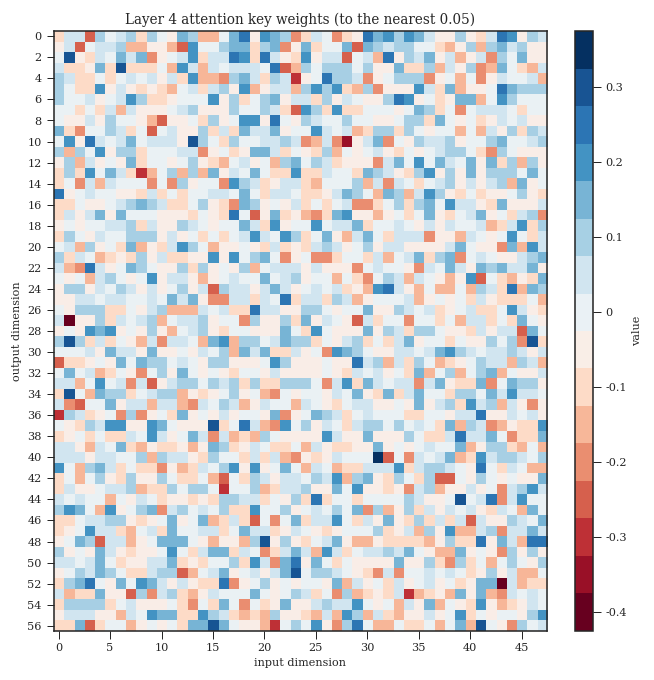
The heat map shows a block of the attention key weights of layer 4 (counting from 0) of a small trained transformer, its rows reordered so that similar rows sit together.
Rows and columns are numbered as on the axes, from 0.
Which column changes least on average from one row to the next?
40
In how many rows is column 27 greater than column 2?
29
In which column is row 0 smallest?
3
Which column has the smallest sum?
37
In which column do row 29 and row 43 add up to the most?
46
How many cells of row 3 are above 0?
21
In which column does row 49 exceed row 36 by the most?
0
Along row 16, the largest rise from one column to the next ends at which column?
18
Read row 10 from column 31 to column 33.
0.15 -0.2 0
